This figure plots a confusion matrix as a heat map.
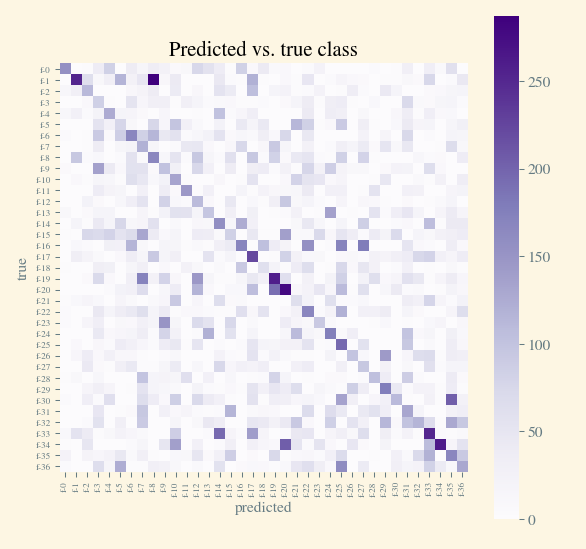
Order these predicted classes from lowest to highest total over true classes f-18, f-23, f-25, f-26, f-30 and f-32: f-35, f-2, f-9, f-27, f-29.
f-2, f-27, f-9, f-29, f-35
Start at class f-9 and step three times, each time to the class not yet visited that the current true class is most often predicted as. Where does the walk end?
f-15
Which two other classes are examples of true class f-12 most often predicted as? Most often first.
f-20, f-9
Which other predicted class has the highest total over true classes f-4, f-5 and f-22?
f-25
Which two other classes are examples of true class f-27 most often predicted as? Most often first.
f-14, f-33
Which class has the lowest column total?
f-0
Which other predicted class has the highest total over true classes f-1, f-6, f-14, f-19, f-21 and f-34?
f-8
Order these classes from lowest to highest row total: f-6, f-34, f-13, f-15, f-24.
f-13, f-24, f-6, f-34, f-15
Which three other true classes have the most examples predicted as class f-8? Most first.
f-1, f-6, f-17
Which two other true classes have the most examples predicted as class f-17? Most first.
f-33, f-1
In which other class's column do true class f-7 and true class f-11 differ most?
f-19
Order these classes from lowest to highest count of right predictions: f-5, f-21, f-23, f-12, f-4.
f-21, f-5, f-23, f-12, f-4
